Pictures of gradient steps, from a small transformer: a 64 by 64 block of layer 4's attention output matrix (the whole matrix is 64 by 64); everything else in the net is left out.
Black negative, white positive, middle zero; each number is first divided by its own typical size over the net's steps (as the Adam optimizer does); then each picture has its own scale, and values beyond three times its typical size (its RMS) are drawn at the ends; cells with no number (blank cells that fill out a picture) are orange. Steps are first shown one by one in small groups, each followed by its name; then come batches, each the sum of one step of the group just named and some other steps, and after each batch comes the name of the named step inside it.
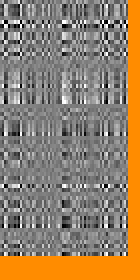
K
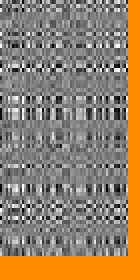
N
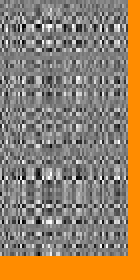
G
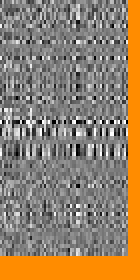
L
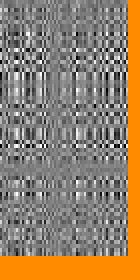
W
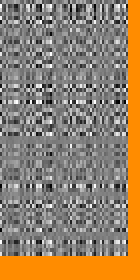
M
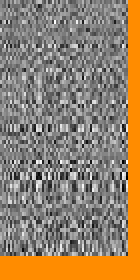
M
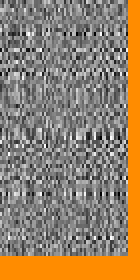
W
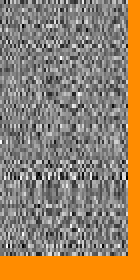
G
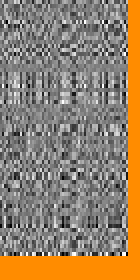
K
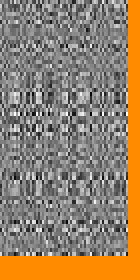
M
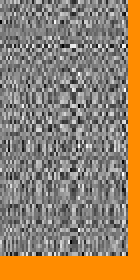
M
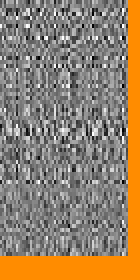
L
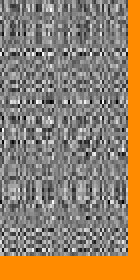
M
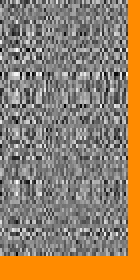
W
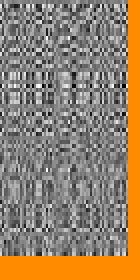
M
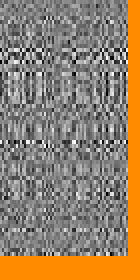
W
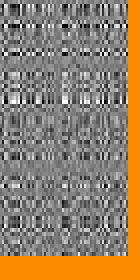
K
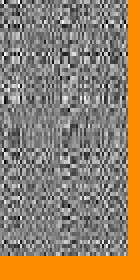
K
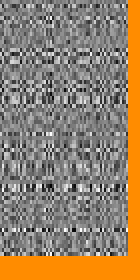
M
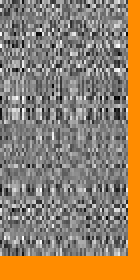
N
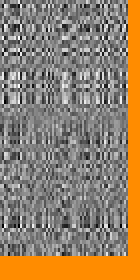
K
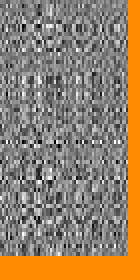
G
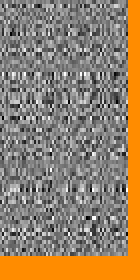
M
